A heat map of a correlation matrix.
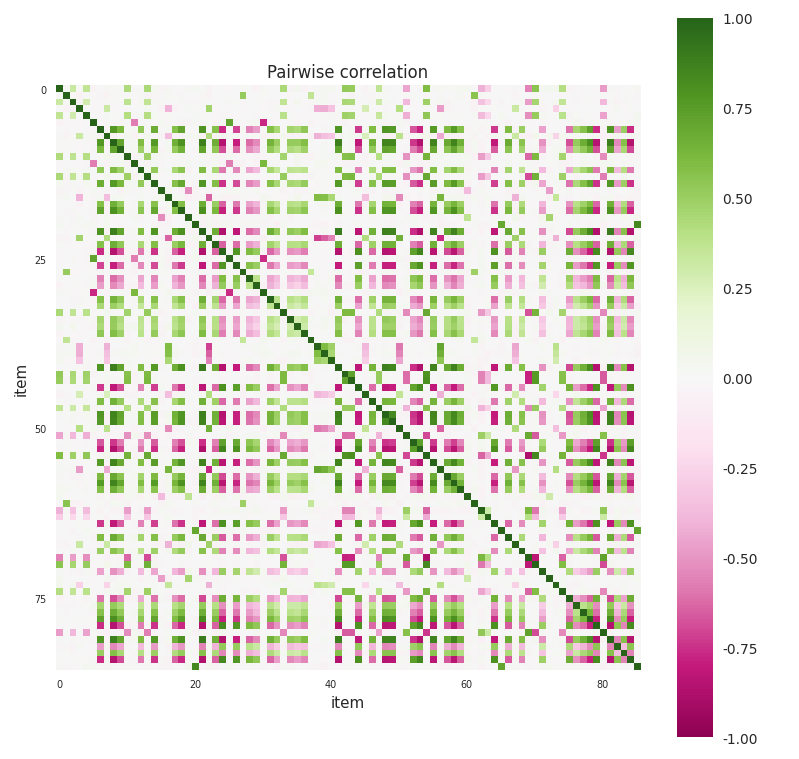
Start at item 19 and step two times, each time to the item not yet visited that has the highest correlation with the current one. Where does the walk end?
60
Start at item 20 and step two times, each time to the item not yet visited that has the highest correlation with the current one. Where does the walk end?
65
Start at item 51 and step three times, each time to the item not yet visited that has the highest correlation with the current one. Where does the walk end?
62
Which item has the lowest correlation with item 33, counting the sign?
69
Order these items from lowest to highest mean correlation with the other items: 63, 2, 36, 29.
29, 63, 2, 36
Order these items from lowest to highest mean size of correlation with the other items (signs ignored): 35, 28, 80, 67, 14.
67, 80, 35, 28, 14
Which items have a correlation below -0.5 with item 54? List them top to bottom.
51, 62, 69, 80
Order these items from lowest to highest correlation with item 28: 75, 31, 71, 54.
31, 54, 71, 75
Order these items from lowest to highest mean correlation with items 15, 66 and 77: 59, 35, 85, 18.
85, 35, 59, 18
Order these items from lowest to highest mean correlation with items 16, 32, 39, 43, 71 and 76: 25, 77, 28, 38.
28, 25, 77, 38
